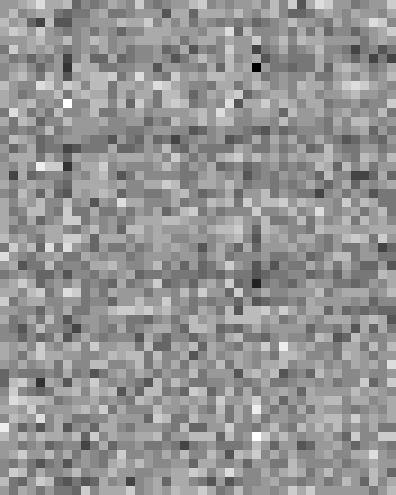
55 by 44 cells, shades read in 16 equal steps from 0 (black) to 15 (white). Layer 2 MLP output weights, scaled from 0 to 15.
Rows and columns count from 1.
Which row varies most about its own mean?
8
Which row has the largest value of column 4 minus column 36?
22
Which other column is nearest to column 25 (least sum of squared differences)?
38
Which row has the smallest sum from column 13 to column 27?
16
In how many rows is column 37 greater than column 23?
27
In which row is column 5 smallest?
43
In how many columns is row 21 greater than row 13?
17
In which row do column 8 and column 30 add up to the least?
7
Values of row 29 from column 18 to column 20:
9 9 8
